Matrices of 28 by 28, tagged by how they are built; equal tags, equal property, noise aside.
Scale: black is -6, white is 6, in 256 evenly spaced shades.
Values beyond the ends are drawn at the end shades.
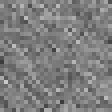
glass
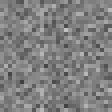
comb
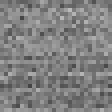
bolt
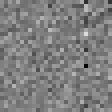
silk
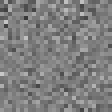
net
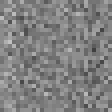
comb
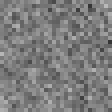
glass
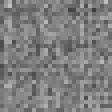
bolt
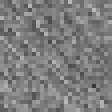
glass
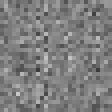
net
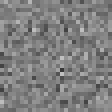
net
